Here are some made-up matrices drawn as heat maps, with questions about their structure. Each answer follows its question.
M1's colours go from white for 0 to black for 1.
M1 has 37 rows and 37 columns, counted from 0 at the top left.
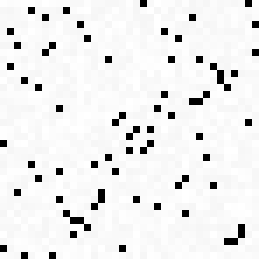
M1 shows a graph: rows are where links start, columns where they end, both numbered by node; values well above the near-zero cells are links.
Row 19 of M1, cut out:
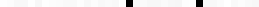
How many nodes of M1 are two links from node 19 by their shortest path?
3
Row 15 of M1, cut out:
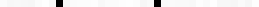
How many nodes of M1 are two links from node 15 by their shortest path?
3
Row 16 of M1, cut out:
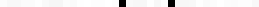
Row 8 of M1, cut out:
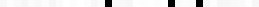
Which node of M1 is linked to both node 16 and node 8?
node 24
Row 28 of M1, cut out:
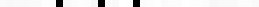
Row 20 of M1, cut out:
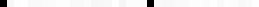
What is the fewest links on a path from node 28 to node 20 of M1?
4
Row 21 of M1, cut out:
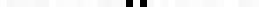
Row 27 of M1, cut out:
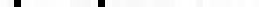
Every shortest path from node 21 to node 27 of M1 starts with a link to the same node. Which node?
node 18
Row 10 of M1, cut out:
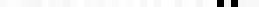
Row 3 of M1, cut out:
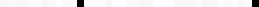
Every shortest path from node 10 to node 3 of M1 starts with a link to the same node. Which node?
node 31
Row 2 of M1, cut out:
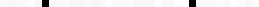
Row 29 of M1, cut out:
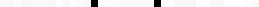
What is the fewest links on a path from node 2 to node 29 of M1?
7
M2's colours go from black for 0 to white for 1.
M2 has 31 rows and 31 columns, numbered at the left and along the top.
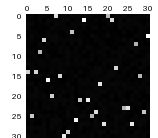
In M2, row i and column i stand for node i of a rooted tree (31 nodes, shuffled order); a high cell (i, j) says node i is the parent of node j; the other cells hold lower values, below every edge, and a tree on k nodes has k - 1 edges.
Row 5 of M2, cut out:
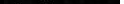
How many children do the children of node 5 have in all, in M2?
1
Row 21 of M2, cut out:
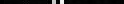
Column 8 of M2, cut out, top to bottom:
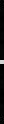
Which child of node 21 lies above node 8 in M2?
15
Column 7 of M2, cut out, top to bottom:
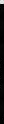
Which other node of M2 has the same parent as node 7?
20
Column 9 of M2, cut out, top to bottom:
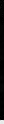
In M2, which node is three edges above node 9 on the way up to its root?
16
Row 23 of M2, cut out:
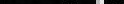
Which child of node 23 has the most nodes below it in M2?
25
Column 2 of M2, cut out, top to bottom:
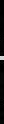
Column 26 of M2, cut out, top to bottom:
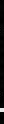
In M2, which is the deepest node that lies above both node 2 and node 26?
14
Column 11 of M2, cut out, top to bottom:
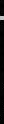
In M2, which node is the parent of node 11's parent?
6
